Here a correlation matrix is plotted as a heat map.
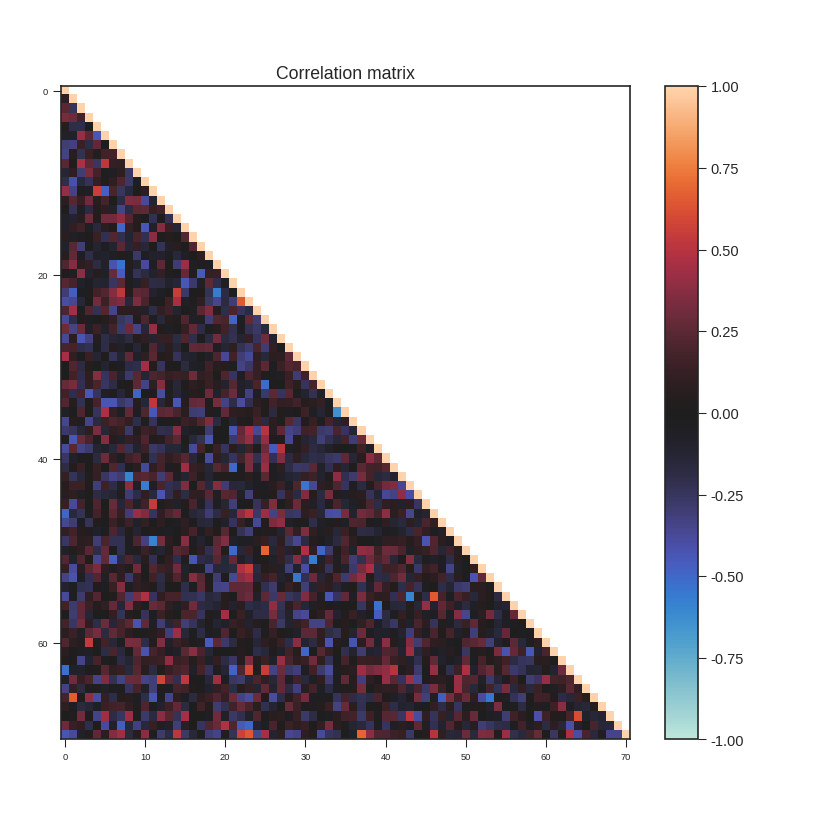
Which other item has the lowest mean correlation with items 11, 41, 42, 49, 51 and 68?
7
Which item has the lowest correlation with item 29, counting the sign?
53
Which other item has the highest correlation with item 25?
50
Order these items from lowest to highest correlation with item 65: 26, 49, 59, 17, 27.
26, 17, 59, 27, 49
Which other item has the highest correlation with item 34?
11
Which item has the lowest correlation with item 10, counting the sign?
43
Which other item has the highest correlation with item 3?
60
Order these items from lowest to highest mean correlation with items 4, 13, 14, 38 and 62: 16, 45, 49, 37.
49, 16, 45, 37
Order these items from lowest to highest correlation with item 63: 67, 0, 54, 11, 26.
0, 26, 11, 67, 54
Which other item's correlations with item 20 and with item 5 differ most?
69
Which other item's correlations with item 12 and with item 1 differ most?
66
